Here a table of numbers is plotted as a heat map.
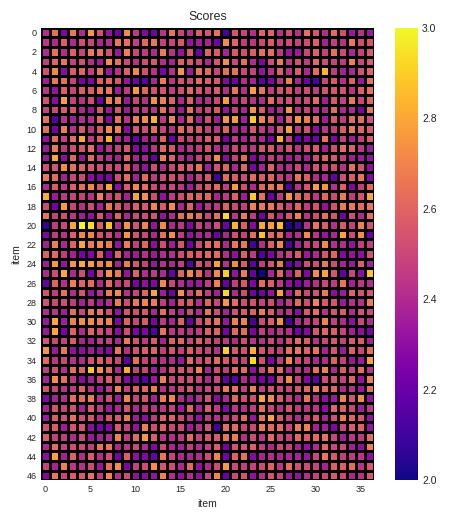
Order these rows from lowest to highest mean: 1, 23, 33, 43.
23, 43, 1, 33
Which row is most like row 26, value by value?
46
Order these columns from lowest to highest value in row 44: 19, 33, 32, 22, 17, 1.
17, 33, 32, 22, 19, 1
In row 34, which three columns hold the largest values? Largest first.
23, 36, 27
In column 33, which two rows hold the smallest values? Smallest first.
25, 19
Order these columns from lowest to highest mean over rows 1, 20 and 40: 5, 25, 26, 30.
30, 26, 5, 25
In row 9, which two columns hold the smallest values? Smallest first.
1, 7
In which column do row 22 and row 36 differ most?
27
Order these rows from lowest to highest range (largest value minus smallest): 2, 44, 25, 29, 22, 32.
32, 29, 2, 44, 22, 25
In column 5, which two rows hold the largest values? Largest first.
20, 35
